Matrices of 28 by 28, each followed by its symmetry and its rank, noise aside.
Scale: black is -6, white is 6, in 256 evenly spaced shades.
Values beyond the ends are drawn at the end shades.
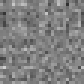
antisymmetric, rank four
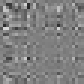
antisymmetric, rank two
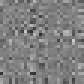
no symmetry, rank four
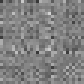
symmetric, rank three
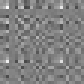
symmetric, rank two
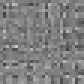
antisymmetric, rank four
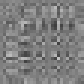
symmetric, rank two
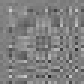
symmetric, rank two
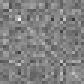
symmetric, rank three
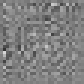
symmetric, rank three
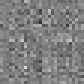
antisymmetric, rank four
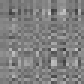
no symmetry, rank two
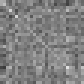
symmetric, rank three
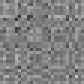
symmetric, rank three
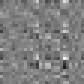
no symmetry, rank two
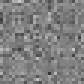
antisymmetric, rank four
